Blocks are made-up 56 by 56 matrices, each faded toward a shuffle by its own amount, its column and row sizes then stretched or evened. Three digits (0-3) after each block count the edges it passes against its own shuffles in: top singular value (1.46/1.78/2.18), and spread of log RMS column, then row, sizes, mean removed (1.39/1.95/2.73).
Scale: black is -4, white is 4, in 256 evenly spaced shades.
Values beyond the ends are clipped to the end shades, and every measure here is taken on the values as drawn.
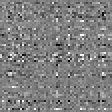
2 2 3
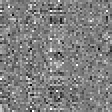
2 2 0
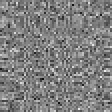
3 0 1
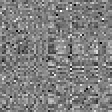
3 1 0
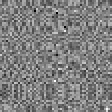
3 0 0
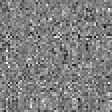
2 1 1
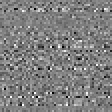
3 0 3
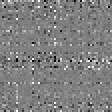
1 2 3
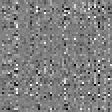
2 3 2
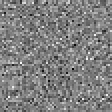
2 0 0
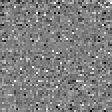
1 0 2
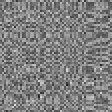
3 0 0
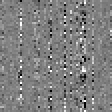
1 3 0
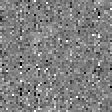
0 2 0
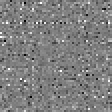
0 1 2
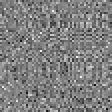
3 0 1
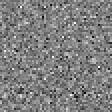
0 0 1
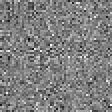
2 1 1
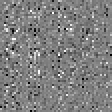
2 2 1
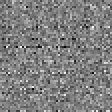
2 0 2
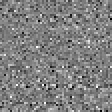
2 0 2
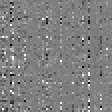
1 3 1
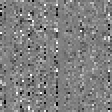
0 3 0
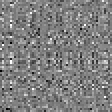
3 2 1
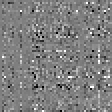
0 3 2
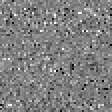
0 0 2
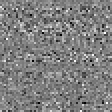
2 0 2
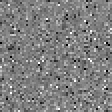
0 1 0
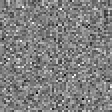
2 0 0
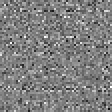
2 0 2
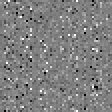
0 2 0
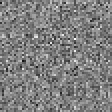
2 1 1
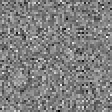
2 0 1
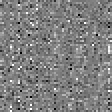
2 2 0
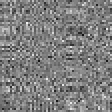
3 1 1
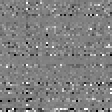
1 1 3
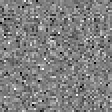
2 0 0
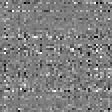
0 2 3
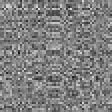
3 1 2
